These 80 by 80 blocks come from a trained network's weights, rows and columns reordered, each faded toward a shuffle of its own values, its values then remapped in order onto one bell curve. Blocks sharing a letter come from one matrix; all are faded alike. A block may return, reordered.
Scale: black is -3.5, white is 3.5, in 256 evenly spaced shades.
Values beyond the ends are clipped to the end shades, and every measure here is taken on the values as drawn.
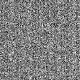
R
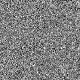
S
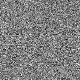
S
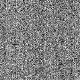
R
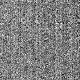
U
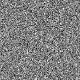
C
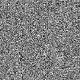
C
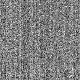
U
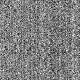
U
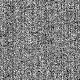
U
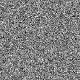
S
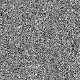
C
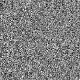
C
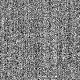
U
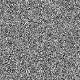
C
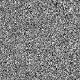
C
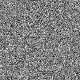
S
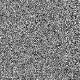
C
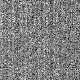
U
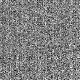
R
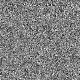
S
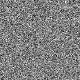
S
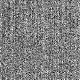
U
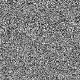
S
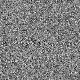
S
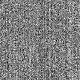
U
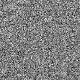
C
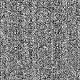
U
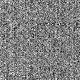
R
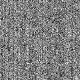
U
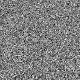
S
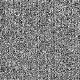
R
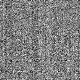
R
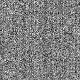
R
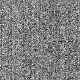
R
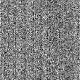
U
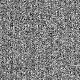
R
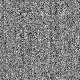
R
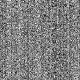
U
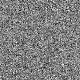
S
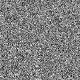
S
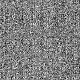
R
